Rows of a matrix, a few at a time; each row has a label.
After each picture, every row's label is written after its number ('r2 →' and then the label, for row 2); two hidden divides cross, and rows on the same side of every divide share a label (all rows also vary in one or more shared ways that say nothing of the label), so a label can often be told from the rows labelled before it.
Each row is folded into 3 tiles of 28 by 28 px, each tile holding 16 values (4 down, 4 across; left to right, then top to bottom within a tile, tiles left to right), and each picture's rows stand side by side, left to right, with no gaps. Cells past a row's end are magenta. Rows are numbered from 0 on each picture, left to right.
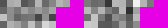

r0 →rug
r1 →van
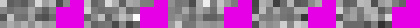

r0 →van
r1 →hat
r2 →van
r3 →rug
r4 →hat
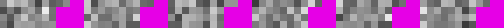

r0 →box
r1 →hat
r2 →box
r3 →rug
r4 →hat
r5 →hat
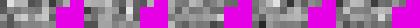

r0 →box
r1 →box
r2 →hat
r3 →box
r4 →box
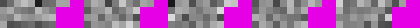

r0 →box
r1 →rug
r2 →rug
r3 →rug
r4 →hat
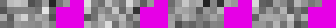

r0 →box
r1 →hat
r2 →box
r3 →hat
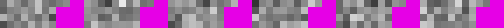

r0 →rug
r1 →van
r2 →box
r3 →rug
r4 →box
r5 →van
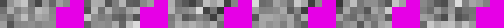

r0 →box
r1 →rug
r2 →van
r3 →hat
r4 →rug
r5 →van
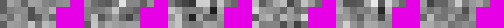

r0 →rug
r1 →van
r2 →van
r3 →hat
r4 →van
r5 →van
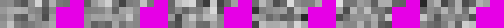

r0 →van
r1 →box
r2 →box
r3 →rug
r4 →hat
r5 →rug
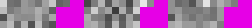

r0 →hat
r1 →rug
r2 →van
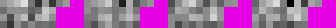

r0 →box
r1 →box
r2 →box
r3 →box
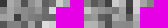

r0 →rug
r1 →van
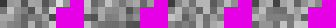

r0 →rug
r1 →hat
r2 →rug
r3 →rug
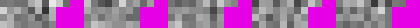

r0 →van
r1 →van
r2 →van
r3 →rug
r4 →box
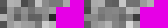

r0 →rug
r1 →rug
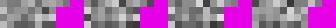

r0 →hat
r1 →hat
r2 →hat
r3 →box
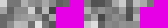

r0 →hat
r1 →van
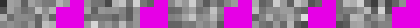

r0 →rug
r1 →van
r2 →box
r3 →hat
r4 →box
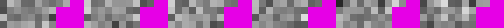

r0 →rug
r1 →hat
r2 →hat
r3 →hat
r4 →rug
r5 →box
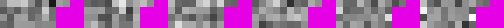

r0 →box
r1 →van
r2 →van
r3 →box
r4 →hat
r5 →hat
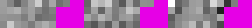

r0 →van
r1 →box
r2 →hat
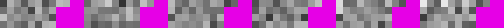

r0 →rug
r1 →box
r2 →hat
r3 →rug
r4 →hat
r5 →hat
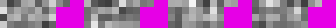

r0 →hat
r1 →van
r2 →box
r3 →box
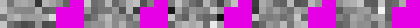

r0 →hat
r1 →hat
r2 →rug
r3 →rug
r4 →box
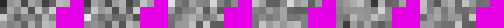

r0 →rug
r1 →rug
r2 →hat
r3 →van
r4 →box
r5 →hat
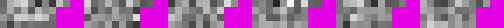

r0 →box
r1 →hat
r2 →rug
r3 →van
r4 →box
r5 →van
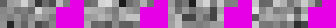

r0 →box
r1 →box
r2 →van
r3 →hat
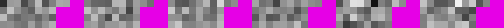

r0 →rug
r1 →van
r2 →van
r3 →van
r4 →box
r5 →van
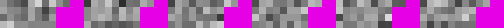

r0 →van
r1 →box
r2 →rug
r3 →rug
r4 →hat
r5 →box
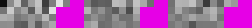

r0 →rug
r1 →van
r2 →box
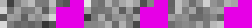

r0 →hat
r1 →hat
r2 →rug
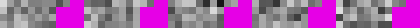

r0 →hat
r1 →van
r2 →box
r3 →van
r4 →hat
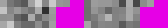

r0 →van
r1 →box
